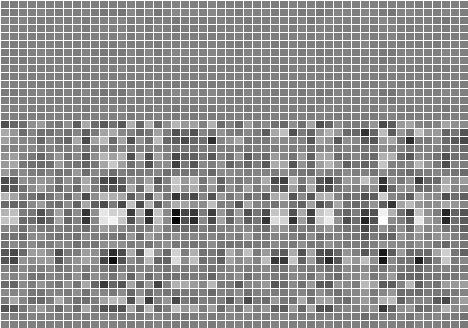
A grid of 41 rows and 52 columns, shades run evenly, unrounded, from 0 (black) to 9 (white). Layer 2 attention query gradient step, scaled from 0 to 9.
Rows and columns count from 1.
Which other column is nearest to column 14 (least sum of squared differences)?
36
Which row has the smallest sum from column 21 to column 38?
18
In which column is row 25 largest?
43
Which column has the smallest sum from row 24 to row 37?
41
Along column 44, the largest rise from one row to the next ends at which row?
27
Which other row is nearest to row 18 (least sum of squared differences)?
20
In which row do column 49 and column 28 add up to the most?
32
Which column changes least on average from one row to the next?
29
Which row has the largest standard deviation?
28
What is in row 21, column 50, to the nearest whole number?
3
